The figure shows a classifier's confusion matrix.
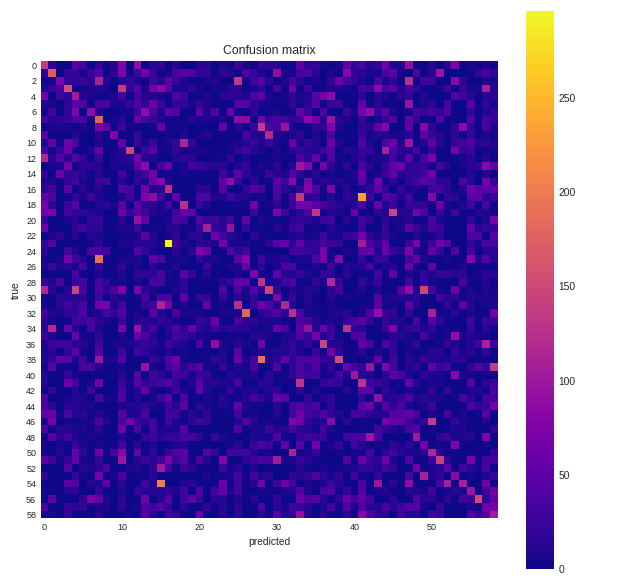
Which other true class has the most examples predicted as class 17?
38
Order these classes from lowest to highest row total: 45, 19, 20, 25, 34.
20, 45, 25, 19, 34
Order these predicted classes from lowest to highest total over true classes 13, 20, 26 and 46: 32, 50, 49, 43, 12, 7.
43, 49, 7, 32, 12, 50
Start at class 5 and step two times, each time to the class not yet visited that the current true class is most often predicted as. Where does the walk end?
10
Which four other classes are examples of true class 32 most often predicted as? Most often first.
26, 50, 43, 58
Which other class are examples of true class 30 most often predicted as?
18
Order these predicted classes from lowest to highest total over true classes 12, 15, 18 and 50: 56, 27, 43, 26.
56, 26, 27, 43
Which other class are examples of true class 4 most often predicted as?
37
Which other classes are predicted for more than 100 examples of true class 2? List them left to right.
7, 25, 47
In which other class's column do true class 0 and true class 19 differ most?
45
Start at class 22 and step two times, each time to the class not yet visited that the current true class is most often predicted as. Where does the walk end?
33
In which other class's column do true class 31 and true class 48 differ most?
25
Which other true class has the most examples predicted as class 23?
51
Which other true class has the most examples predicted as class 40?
19
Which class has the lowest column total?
9
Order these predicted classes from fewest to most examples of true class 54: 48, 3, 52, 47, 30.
48, 30, 3, 47, 52
